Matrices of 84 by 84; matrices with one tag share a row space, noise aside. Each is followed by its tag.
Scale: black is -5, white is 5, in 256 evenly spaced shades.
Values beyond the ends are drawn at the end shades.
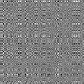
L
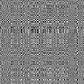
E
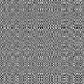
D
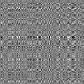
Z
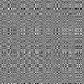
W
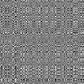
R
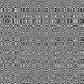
R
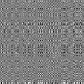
D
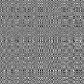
D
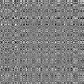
R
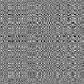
Z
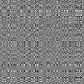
W
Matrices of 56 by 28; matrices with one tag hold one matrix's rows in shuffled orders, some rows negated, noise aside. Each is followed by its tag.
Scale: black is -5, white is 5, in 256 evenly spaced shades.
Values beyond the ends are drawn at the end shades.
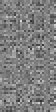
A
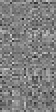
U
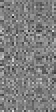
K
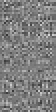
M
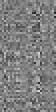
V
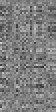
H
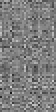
U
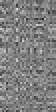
H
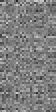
H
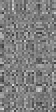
K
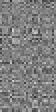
U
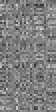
H
